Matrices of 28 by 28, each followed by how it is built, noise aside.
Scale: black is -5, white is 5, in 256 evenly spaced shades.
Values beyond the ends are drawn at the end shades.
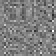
low rank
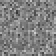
repeating columns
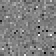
sparse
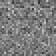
repeating columns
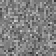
noise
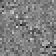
block diagonal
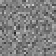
low rank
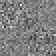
block diagonal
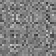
low rank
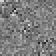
block diagonal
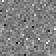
sparse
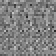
repeating columns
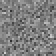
noise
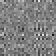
low rank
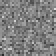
noise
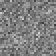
noise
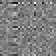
low rank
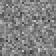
noise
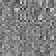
low rank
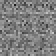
repeating columns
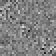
block diagonal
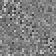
block diagonal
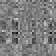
low rank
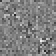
block diagonal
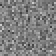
noise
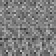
repeating columns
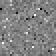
sparse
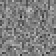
repeating columns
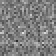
repeating columns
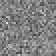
noise
